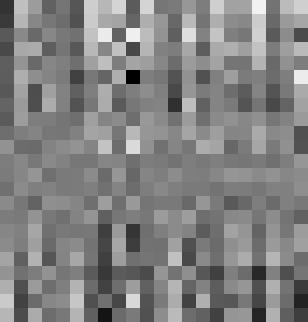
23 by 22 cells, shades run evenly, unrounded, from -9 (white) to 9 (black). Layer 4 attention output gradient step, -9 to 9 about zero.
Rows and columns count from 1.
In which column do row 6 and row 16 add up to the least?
22
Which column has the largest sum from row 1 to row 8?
1
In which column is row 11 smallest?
10
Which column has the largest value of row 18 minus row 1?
19
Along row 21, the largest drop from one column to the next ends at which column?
20
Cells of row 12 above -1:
21
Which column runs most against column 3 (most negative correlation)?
4
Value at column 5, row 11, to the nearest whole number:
-1
